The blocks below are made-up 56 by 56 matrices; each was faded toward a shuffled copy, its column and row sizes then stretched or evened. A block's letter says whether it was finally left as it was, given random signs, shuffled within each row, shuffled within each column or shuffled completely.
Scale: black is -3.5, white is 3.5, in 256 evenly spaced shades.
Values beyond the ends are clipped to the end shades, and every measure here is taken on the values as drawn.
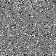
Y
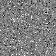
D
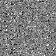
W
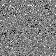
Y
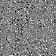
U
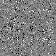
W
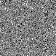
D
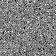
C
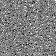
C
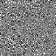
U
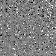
W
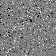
C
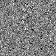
D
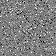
C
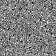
C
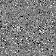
W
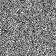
C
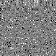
U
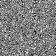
D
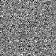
U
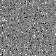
D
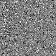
D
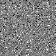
W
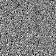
W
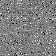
Y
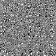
W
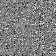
D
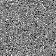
D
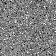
C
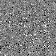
W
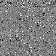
U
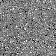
Y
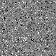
W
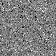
C
